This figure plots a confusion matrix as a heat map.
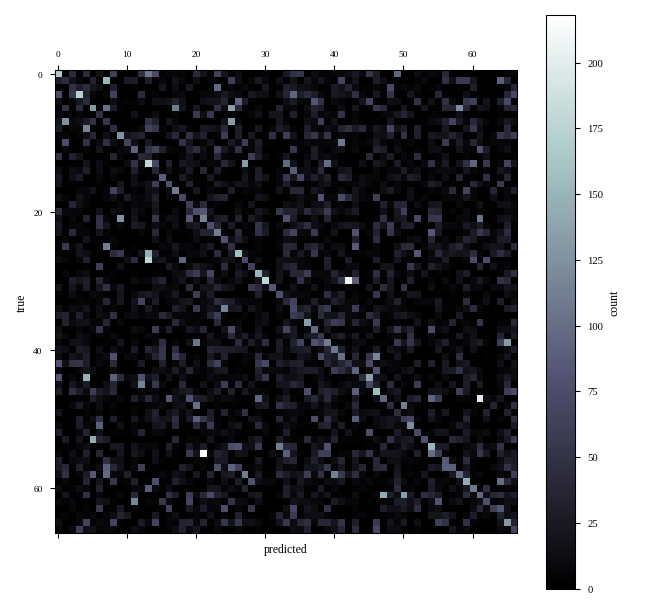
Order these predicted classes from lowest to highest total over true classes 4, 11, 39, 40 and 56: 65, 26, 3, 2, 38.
2, 3, 38, 26, 65
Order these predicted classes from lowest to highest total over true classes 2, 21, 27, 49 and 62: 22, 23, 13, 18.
22, 18, 23, 13
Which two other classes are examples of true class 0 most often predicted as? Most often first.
13, 49
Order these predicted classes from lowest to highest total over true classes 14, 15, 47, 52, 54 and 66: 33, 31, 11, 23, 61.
31, 23, 11, 33, 61
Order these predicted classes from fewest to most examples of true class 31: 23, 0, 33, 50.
33, 0, 23, 50
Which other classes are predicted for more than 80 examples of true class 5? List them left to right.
7, 17, 25, 58
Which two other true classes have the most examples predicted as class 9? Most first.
21, 26
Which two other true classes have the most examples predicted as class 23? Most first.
2, 57
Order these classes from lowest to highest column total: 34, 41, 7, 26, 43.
7, 26, 41, 43, 34
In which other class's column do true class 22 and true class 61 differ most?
47
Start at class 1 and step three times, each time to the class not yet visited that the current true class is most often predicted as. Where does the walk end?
43
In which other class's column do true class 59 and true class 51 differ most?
64
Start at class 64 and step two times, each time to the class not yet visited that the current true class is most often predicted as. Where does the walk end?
24
